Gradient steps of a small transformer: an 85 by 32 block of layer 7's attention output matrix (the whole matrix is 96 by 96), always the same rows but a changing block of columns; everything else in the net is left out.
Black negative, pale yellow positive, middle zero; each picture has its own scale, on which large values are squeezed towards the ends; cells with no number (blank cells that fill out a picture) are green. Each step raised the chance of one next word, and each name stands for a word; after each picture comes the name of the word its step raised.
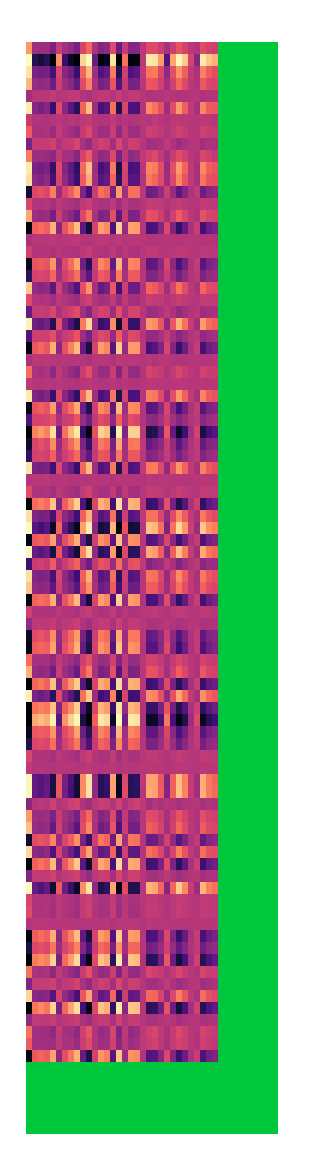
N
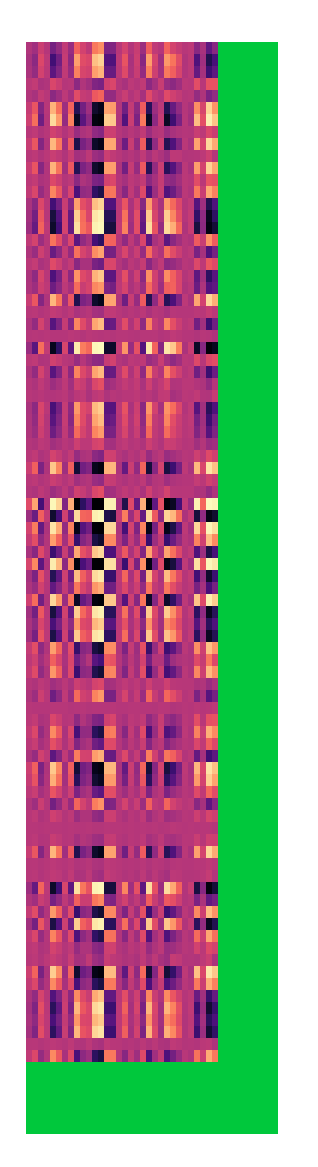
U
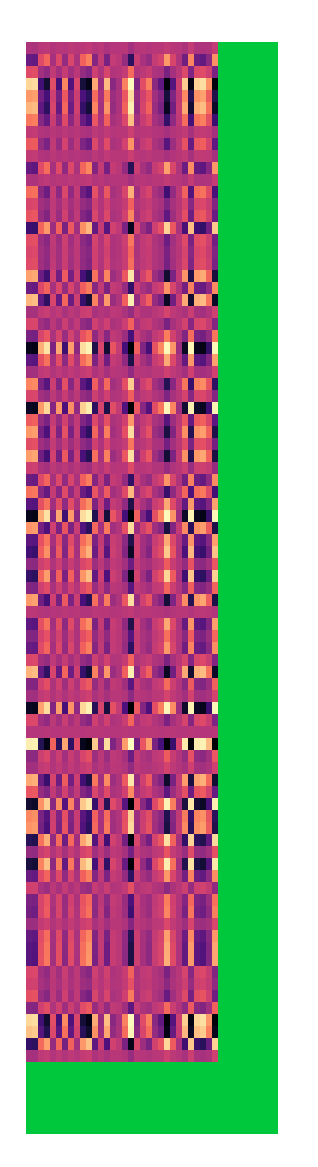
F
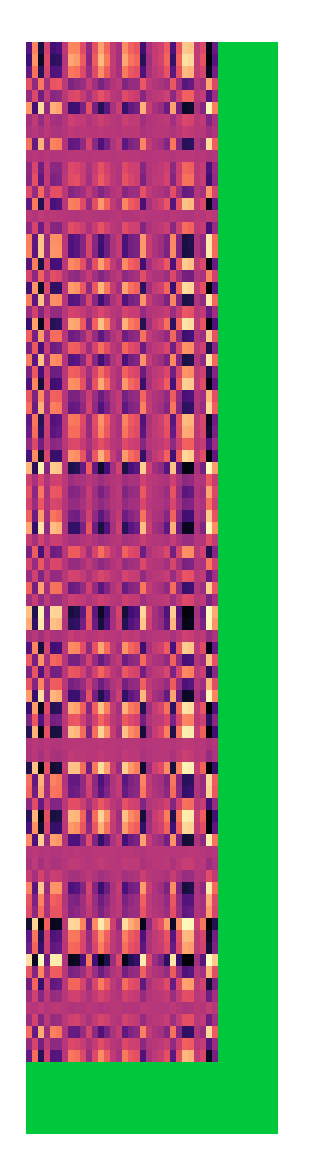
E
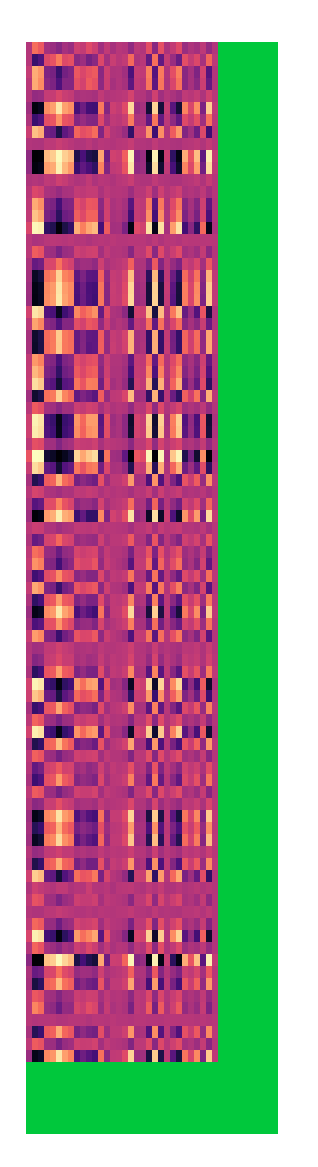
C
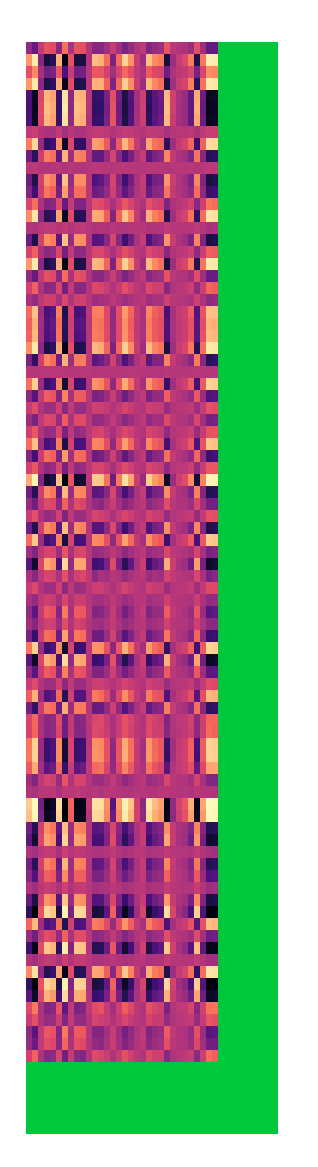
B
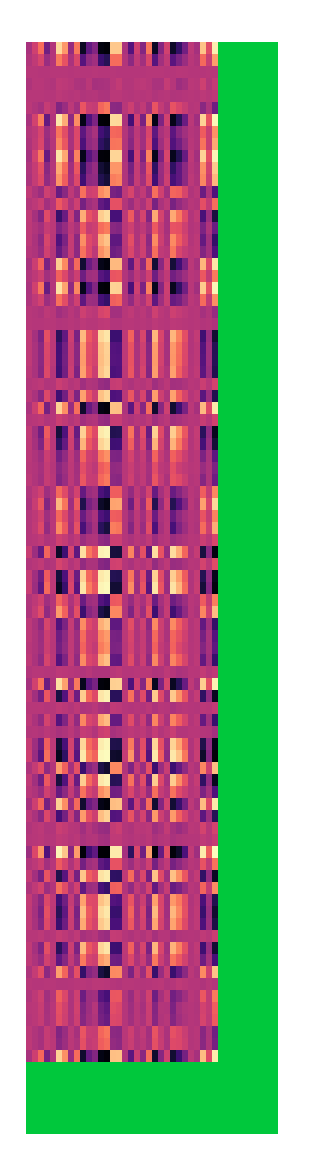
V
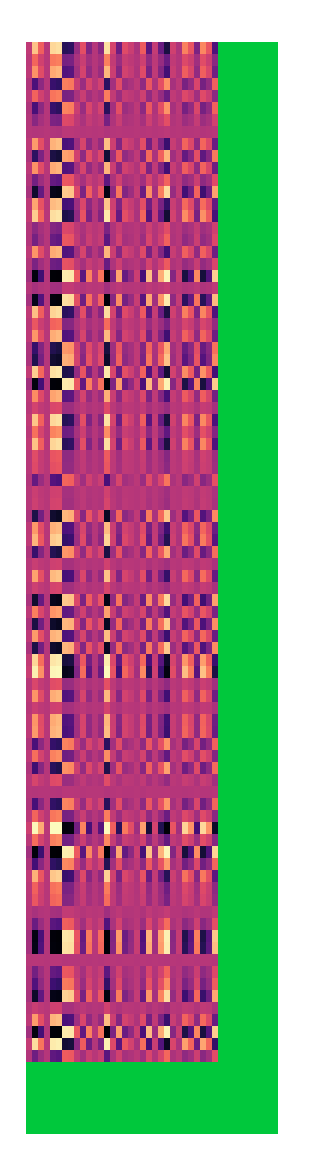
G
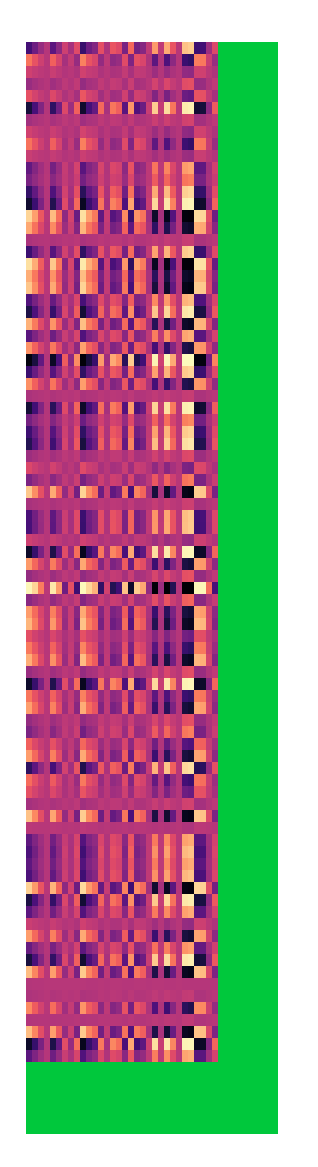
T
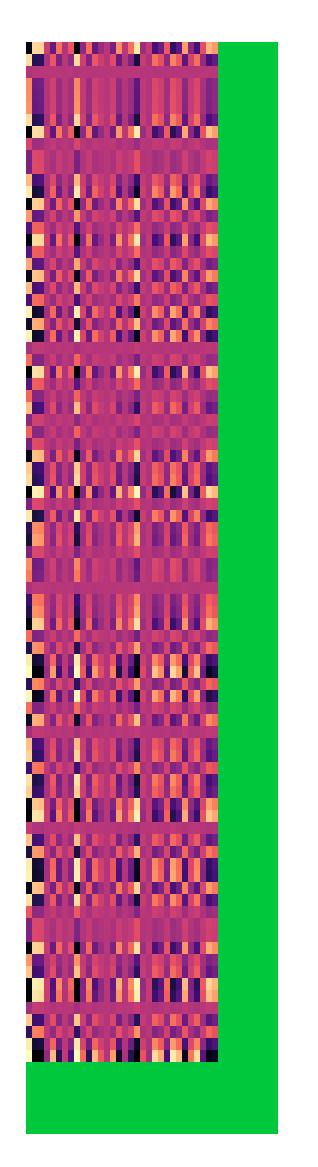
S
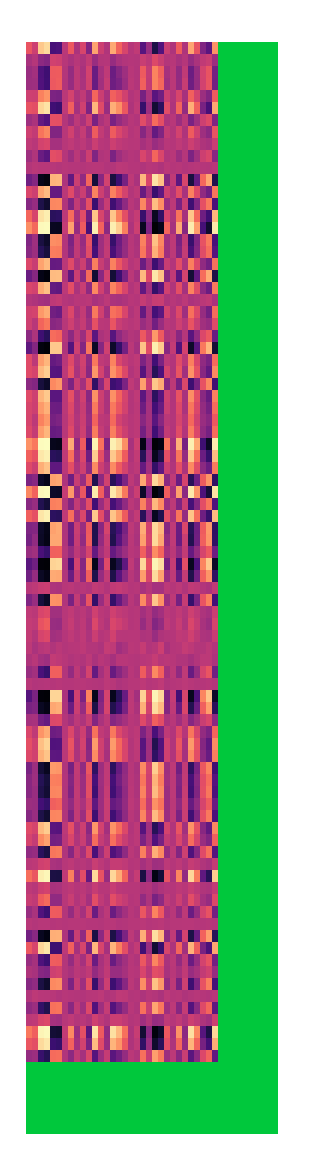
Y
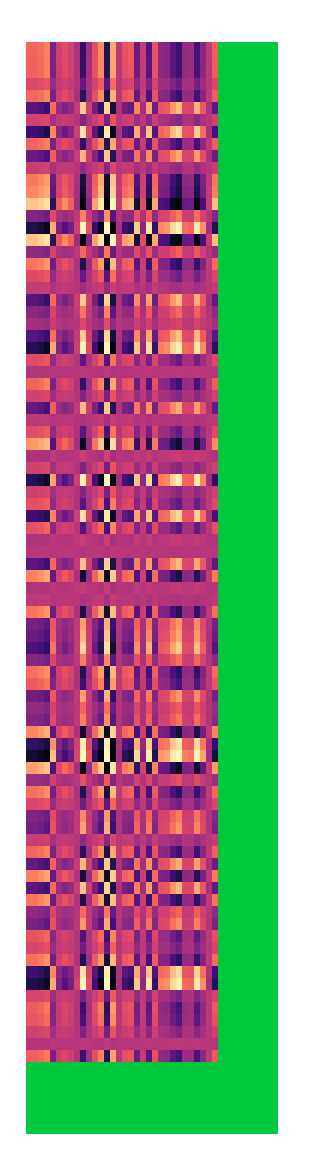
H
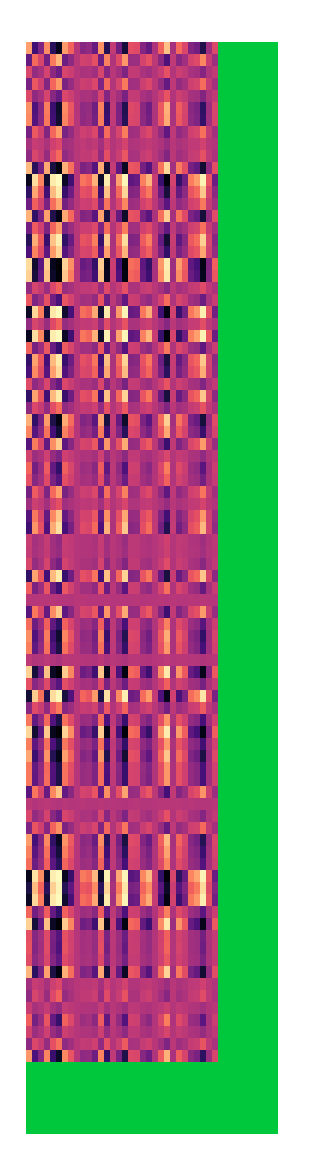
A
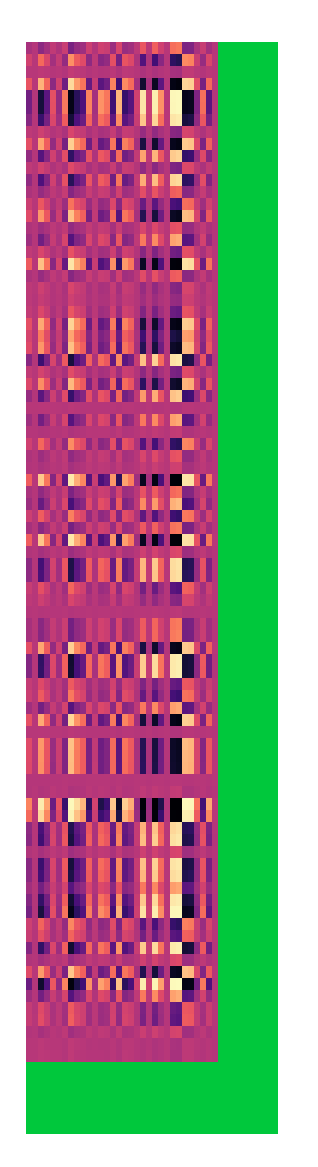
B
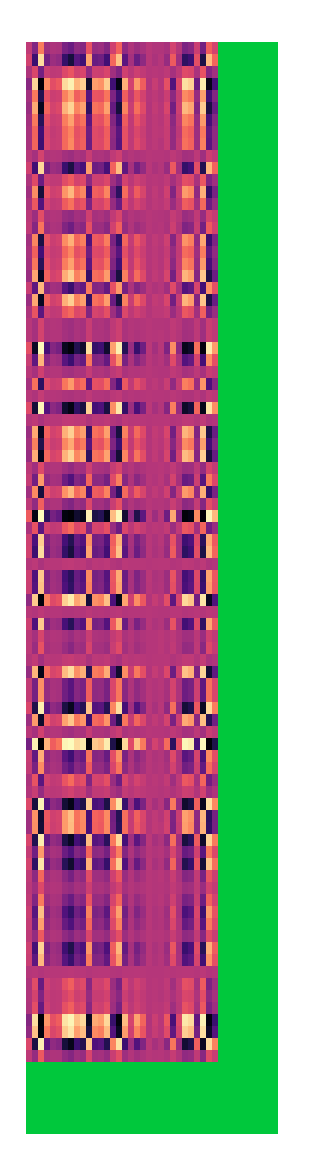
F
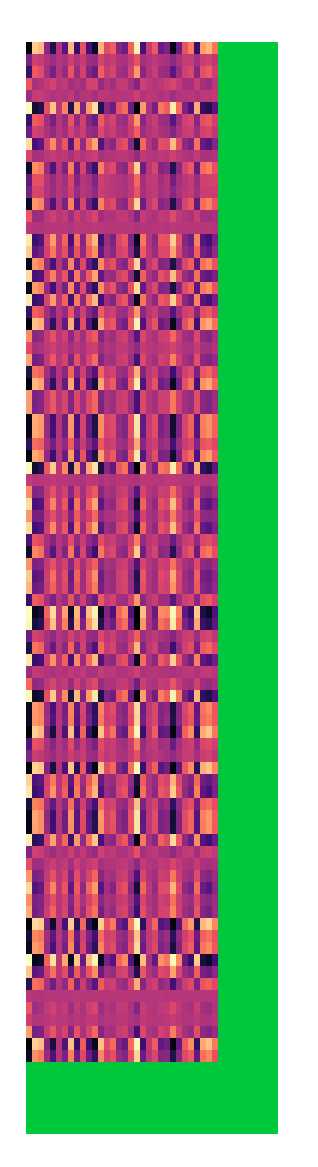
E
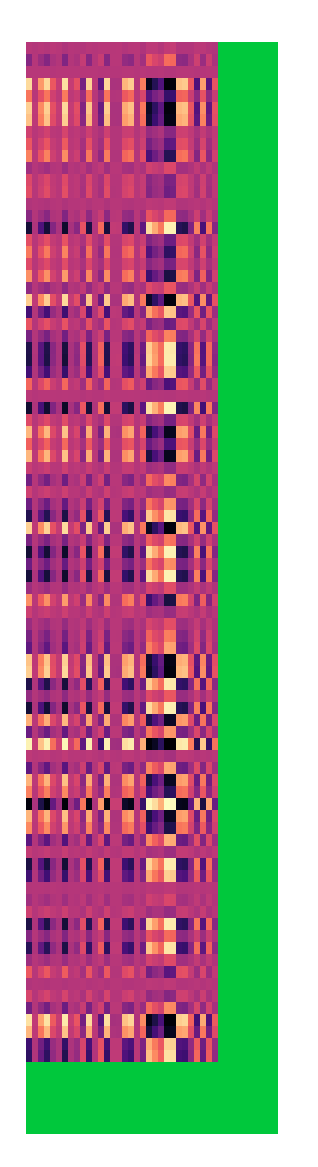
F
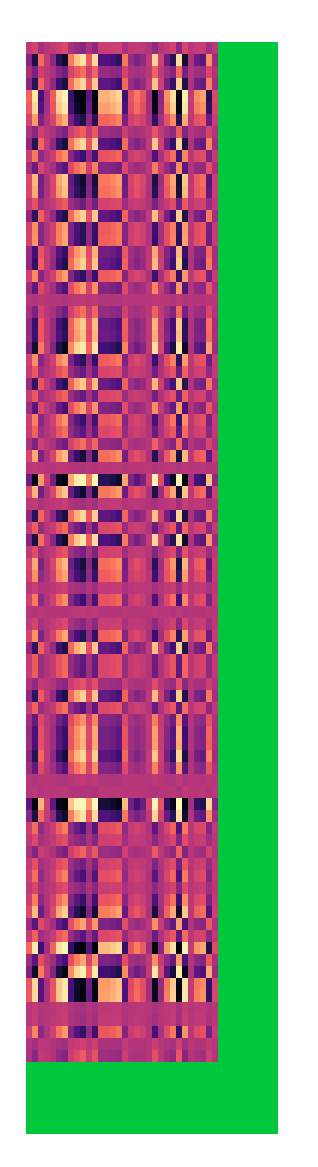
B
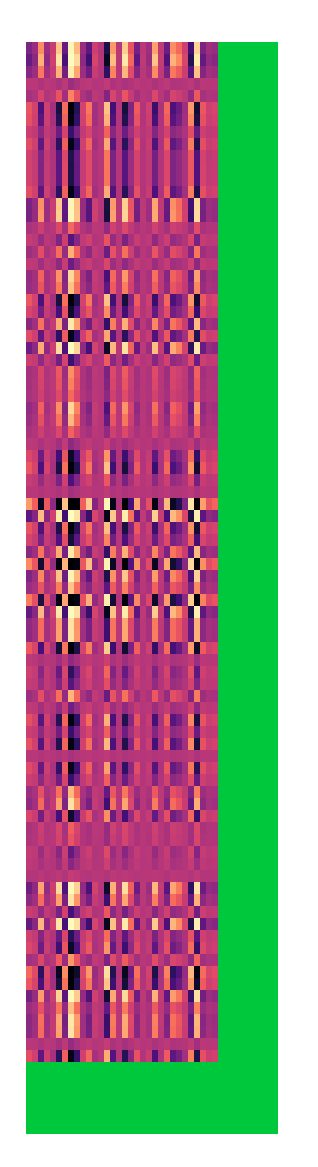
U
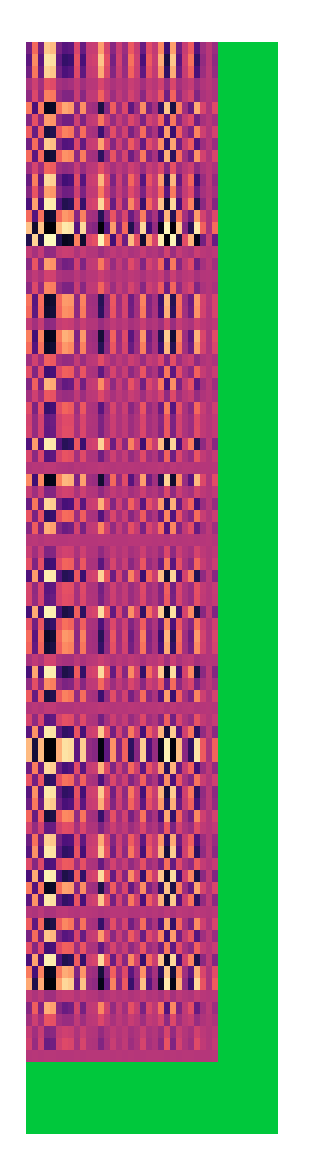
H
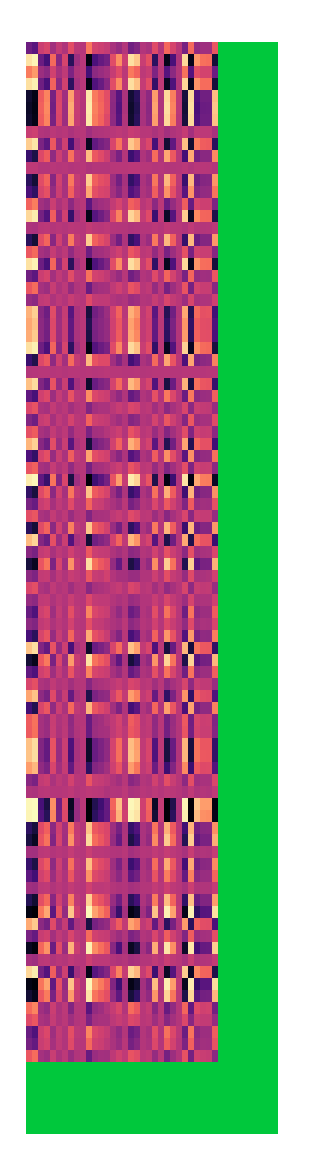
B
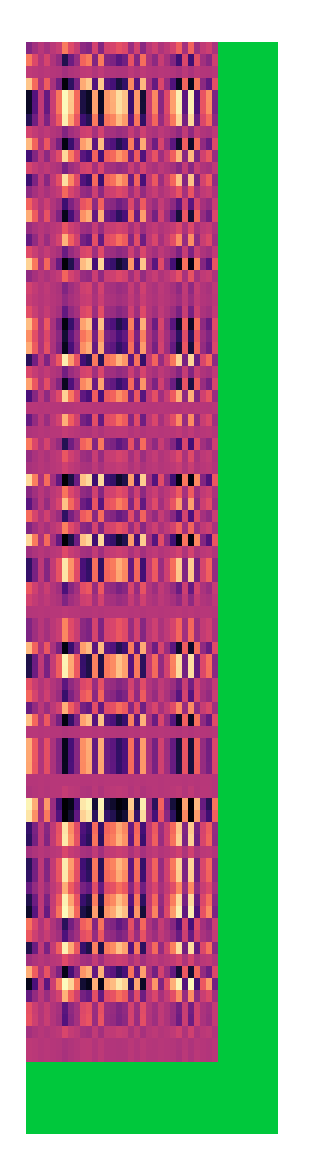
B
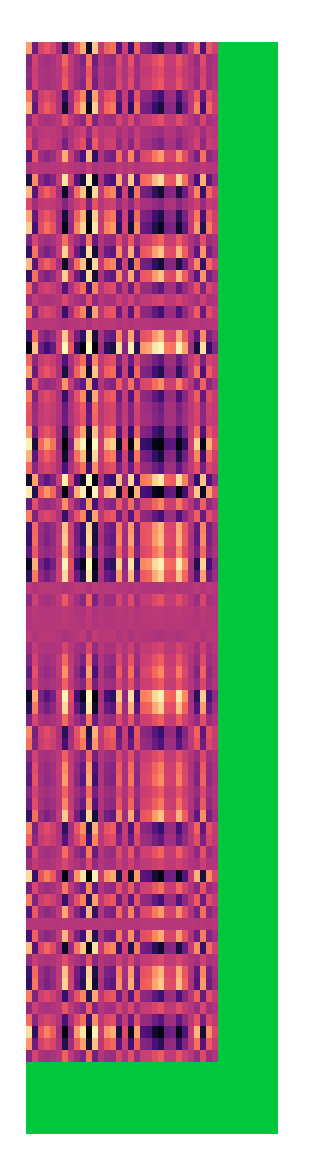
Y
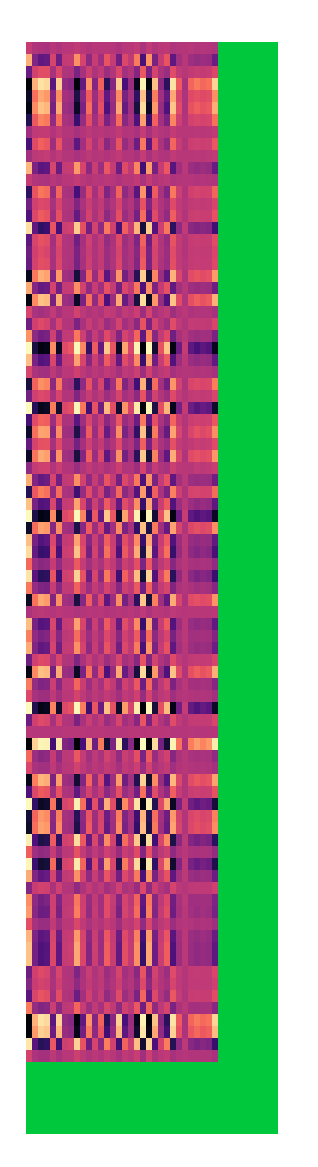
F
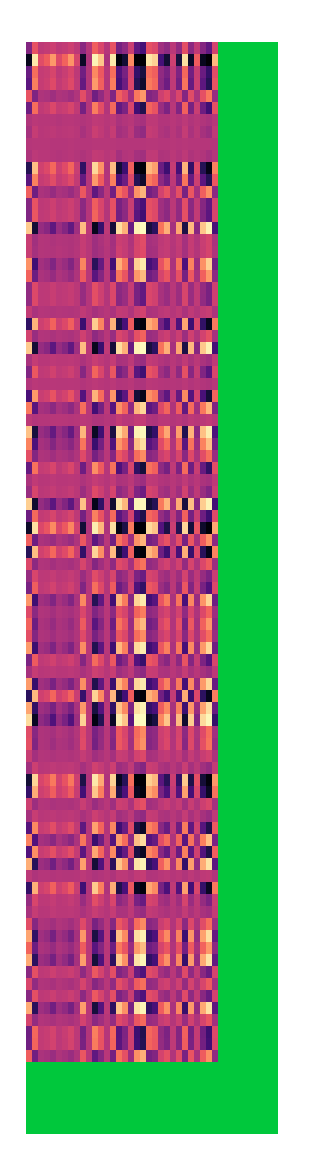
N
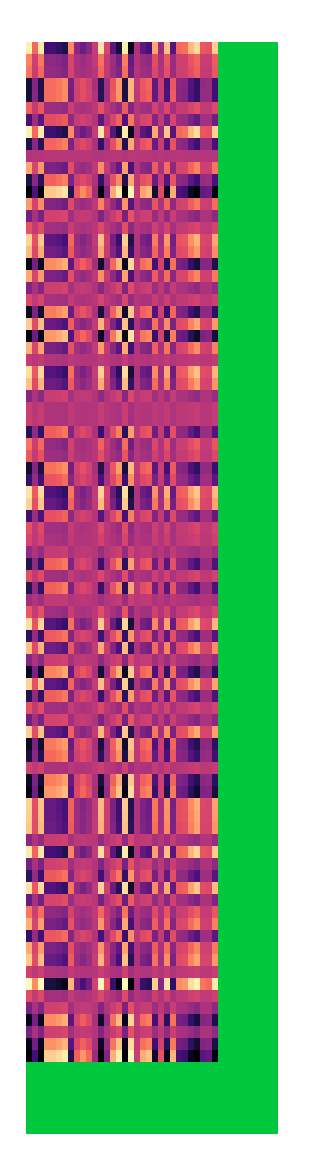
S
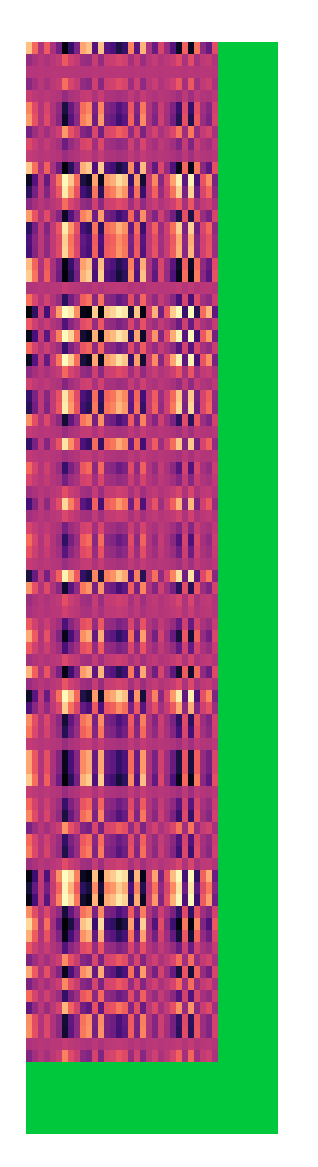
A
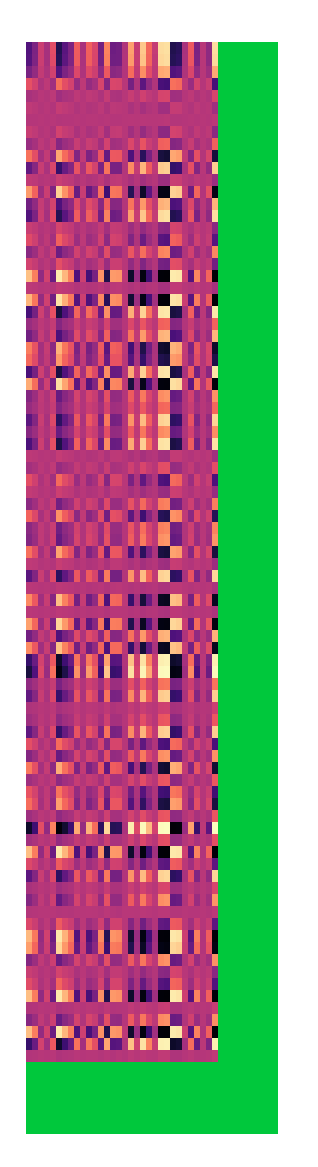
G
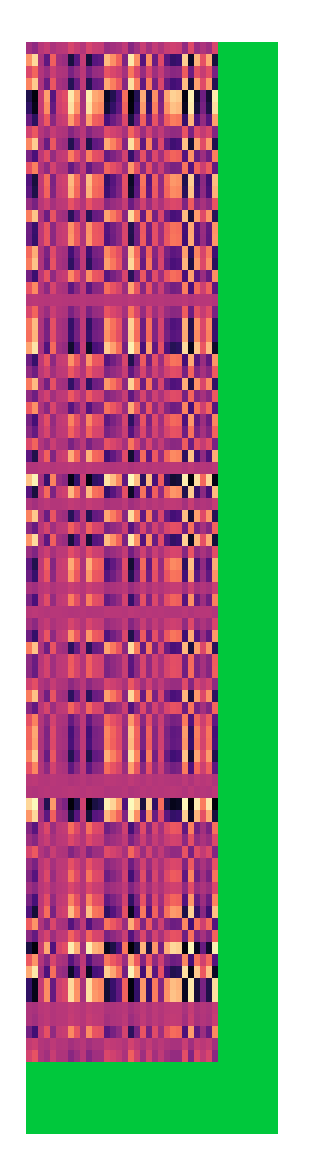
B
